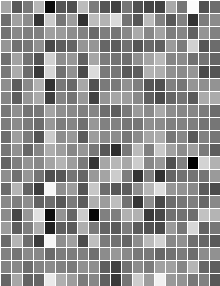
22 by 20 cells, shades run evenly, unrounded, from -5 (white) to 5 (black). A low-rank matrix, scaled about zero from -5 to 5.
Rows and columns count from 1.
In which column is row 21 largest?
11
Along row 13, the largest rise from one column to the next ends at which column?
18
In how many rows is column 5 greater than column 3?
9
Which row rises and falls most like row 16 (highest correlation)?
14
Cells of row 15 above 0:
9
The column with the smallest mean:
5
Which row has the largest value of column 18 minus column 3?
13
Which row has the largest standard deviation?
17
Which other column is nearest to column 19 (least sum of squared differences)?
12
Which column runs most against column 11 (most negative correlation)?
16
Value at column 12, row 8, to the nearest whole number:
-1
